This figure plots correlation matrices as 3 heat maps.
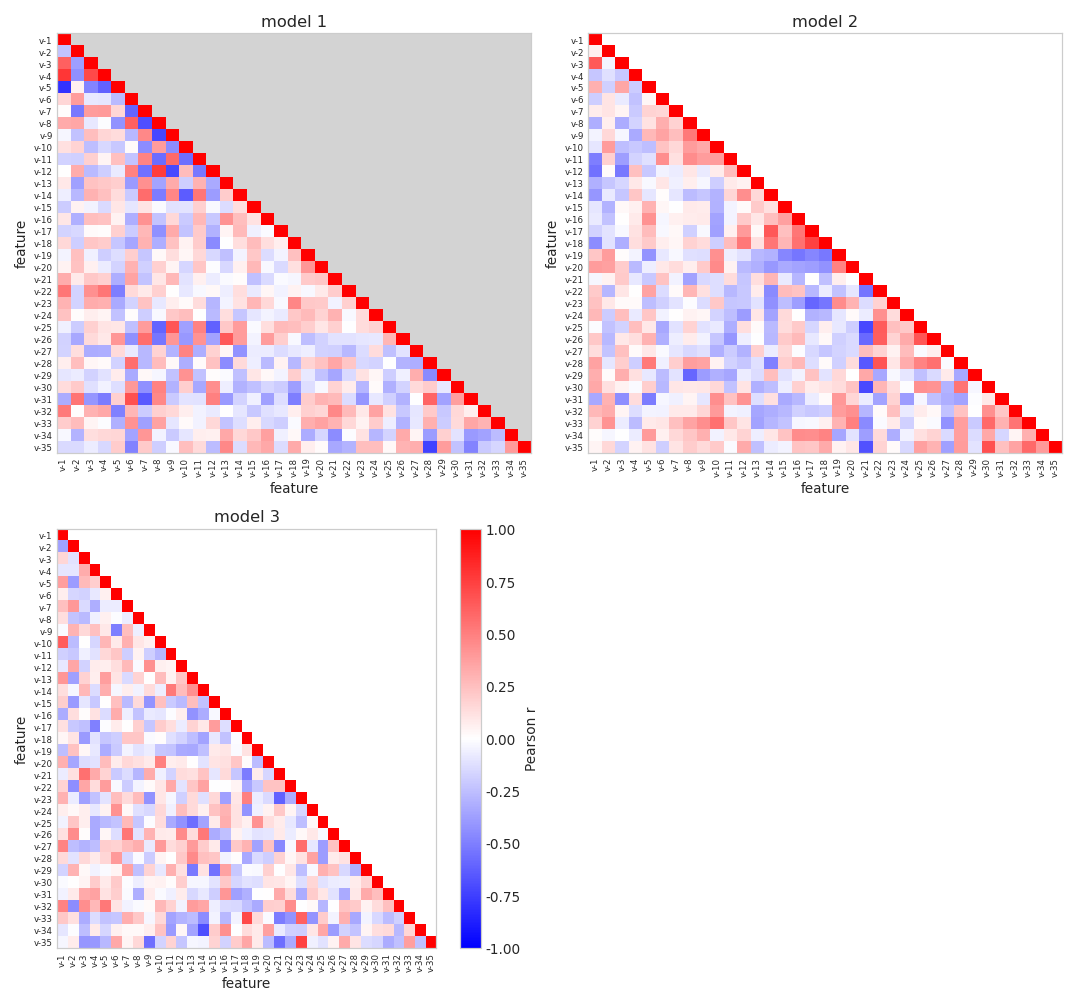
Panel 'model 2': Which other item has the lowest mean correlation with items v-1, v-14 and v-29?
v-8
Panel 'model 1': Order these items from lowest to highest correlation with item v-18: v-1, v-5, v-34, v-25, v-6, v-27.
v-6, v-5, v-27, v-34, v-1, v-25
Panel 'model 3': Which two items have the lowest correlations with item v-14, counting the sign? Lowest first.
v-34, v-33
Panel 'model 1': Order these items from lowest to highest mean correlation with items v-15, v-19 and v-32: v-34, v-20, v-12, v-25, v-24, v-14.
v-34, v-12, v-14, v-25, v-24, v-20
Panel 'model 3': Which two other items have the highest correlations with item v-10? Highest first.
v-1, v-20
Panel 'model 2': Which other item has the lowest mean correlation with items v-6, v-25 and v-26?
v-21
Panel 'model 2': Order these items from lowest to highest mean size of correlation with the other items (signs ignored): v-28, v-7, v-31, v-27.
v-7, v-27, v-31, v-28
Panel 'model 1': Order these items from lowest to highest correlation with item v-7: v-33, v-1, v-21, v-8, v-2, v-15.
v-8, v-2, v-33, v-21, v-1, v-15
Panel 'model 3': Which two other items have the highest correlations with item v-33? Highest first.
v-18, v-23
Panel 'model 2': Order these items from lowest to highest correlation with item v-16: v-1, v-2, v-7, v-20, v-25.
v-20, v-2, v-1, v-7, v-25
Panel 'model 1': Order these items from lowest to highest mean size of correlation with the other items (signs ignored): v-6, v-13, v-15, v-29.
v-15, v-29, v-13, v-6
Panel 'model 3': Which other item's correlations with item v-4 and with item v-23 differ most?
v-35
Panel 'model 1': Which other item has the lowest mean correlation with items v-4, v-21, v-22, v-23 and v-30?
v-5
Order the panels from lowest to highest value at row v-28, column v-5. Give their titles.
model 1, model 3, model 2
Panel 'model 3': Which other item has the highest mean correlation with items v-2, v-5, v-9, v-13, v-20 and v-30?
v-12
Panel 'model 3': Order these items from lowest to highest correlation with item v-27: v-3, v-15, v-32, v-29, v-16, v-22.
v-16, v-3, v-29, v-22, v-15, v-32
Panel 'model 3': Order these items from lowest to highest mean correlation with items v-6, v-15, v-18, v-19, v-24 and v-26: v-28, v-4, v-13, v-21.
v-4, v-21, v-13, v-28
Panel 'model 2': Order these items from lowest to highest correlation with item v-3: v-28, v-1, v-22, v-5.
v-22, v-28, v-5, v-1
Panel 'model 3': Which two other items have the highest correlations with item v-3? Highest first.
v-21, v-32
